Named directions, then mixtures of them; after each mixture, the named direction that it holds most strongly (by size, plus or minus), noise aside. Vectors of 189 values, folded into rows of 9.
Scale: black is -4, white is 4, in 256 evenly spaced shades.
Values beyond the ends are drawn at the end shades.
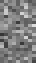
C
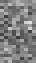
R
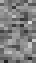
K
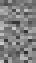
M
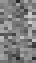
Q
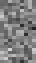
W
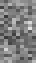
R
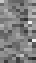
K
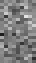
C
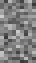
W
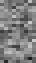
K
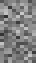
C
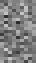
R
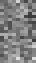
Q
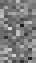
W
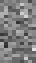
C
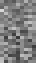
Q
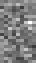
R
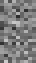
M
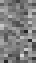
Q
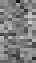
Q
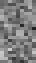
W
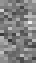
Q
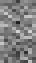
M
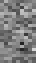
C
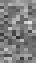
R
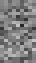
M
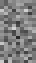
M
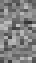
C
